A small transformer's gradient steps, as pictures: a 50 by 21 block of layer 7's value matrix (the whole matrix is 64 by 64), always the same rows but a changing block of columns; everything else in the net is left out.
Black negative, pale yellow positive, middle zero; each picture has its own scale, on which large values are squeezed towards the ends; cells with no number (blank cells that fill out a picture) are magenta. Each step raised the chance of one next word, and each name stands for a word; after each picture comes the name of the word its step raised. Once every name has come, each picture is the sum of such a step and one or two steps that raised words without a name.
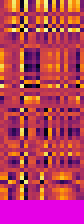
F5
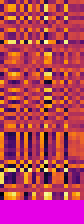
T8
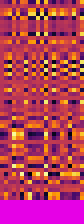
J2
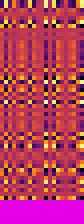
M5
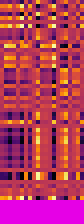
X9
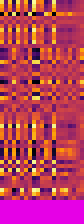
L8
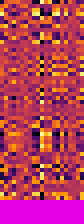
J2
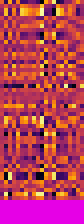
J2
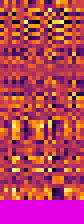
L8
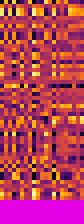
J2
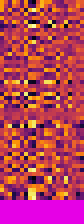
M5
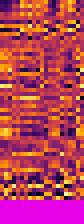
F5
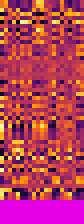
L8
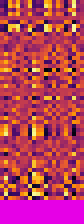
F5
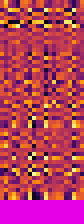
M5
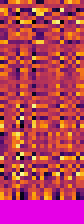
J2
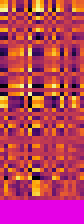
F5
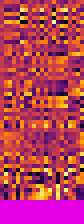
T8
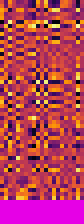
M5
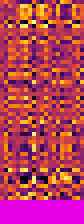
T8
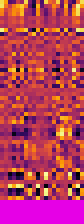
F5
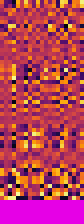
M5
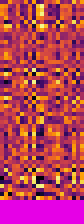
T8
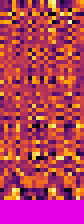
L8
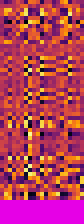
J2
